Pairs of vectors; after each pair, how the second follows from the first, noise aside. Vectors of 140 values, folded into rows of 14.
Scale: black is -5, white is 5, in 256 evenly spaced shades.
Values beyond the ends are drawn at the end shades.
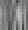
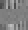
wrapped around, partly zeroed.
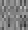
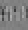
wrapped around, partly zeroed.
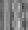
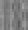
negated, shrunk.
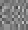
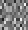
wrapped around, scaled up.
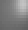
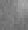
shrunk.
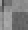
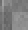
negated, shrunk.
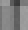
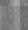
negated, shrunk.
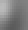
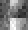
wrapped around, scaled up.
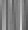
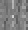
wrapped around, partly zeroed.
